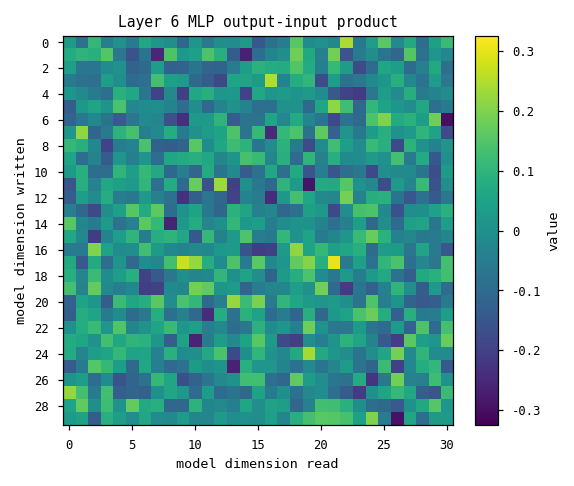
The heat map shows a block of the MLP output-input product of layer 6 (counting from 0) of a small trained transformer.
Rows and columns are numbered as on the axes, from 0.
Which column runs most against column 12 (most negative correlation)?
7
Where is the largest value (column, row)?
21, 17
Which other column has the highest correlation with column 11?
0
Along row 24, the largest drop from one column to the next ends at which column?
13
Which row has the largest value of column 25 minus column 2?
15
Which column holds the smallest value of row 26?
24
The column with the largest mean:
18
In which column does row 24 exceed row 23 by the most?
26
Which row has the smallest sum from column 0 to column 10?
6
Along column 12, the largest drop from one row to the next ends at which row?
12
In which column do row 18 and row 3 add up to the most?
19
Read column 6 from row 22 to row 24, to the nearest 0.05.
0 0.1 0.05
